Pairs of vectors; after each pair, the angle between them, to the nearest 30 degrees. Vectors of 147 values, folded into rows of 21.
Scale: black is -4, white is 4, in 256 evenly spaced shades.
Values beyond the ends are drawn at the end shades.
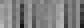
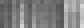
150 degrees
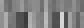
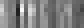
60 degrees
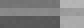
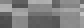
60 degrees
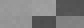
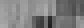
30 degrees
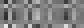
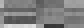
90 degrees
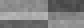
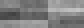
150 degrees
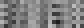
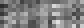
150 degrees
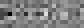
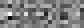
150 degrees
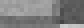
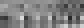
60 degrees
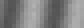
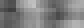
30 degrees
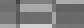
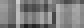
150 degrees
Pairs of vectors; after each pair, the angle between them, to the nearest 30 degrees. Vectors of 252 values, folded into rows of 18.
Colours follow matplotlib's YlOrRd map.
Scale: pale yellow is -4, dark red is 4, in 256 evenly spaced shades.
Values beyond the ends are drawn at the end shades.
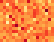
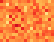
30 degrees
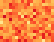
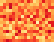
60 degrees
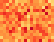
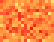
60 degrees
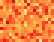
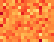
120 degrees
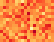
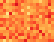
120 degrees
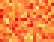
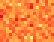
30 degrees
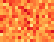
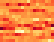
90 degrees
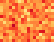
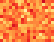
30 degrees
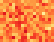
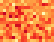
30 degrees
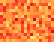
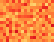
120 degrees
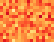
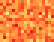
150 degrees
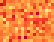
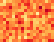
150 degrees
